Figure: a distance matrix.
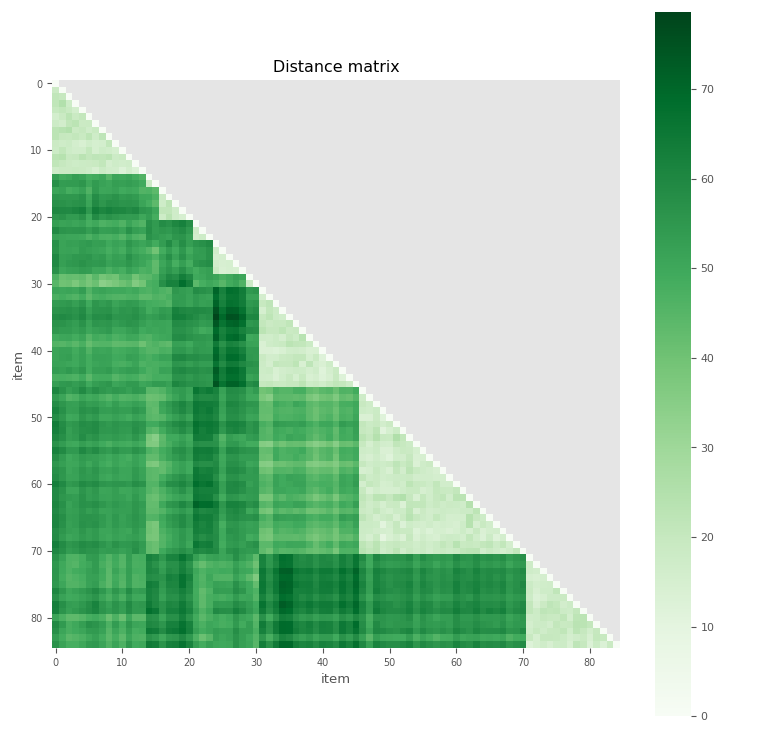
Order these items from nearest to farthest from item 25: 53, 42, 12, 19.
53, 12, 19, 42
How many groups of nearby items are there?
9
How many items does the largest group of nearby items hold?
25
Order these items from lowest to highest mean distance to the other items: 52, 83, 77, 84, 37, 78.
52, 83, 37, 77, 84, 78
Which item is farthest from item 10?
19
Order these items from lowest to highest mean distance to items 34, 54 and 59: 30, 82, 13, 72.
13, 30, 72, 82
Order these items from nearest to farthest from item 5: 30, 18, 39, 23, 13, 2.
13, 2, 30, 39, 23, 18
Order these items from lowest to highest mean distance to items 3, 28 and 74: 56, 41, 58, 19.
56, 58, 41, 19
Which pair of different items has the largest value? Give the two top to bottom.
24, 35
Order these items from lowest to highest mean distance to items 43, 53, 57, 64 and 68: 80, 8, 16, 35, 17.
35, 16, 17, 8, 80
